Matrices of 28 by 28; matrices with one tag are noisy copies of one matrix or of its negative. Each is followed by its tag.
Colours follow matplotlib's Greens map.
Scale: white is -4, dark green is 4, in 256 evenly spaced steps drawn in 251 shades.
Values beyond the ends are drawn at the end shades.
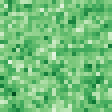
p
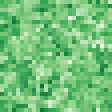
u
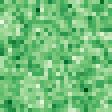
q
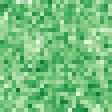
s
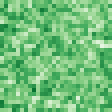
u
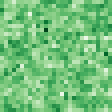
q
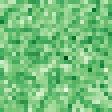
s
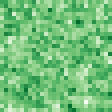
q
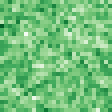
u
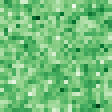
p
